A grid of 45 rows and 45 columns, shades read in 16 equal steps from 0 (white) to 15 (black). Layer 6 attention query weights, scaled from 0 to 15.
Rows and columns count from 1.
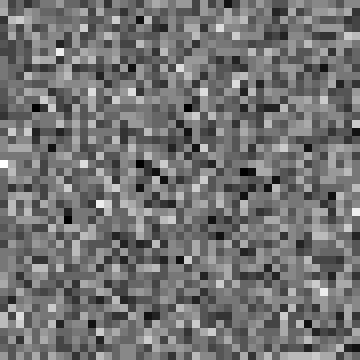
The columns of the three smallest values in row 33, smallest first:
24, 39, 27
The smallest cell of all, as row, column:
21, 1
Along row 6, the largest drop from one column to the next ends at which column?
18
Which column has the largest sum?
20
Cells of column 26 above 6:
34
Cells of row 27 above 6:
31
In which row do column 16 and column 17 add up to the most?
38
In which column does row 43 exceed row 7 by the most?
8
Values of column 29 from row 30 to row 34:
10 5 8 7 5
